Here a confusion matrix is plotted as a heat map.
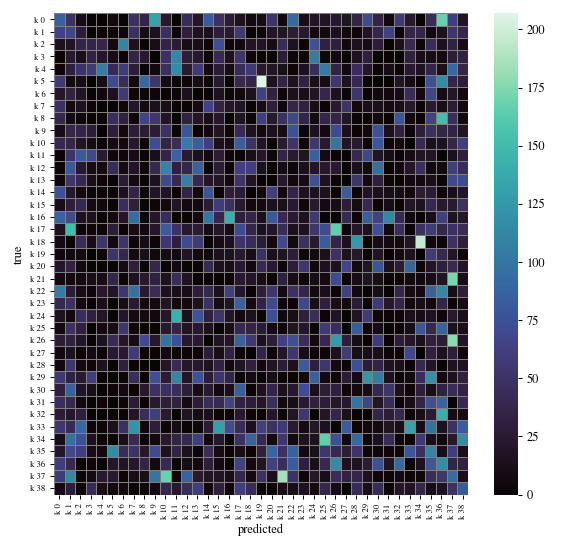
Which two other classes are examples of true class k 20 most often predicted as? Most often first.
k 33, k 30
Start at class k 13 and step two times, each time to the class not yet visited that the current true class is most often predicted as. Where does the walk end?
k 10
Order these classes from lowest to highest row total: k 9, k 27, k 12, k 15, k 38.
k 27, k 15, k 38, k 9, k 12
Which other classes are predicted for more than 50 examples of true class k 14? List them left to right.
k 0, k 20, k 27
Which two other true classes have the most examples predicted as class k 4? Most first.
k 18, k 2
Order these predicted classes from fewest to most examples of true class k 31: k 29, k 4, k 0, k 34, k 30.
k 4, k 30, k 34, k 0, k 29
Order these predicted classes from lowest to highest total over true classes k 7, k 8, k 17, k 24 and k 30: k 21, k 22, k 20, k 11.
k 21, k 22, k 20, k 11
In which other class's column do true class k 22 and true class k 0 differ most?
k 9
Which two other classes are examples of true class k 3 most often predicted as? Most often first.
k 11, k 24
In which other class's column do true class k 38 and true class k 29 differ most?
k 35
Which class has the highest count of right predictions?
k 16
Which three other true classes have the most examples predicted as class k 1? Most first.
k 17, k 37, k 34
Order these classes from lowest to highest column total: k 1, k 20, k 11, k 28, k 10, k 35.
k 20, k 28, k 11, k 10, k 35, k 1
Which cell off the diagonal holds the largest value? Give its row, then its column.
k 5, k 19
